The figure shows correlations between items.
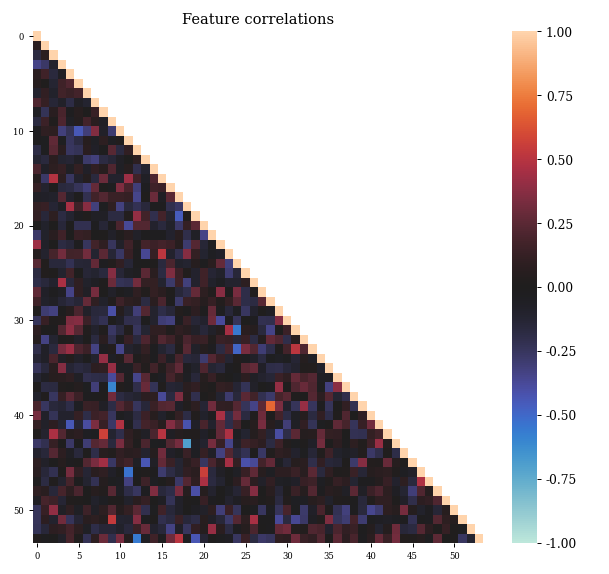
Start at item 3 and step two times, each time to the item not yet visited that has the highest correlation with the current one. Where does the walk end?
51
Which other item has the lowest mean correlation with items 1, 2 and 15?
29
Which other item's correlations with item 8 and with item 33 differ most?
45
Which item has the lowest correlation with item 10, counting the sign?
5
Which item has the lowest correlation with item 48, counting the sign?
19
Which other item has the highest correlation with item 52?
21
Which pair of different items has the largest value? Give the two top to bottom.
28, 39
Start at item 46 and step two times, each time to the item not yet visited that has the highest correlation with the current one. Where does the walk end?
47
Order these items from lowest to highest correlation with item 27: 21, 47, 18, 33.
33, 18, 47, 21
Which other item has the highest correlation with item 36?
37
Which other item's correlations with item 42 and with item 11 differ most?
46
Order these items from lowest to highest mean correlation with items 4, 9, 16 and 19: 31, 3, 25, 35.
3, 31, 35, 25
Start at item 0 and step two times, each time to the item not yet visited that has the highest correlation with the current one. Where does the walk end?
40
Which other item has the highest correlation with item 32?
39
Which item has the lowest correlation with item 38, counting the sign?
15
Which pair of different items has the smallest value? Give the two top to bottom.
18, 43
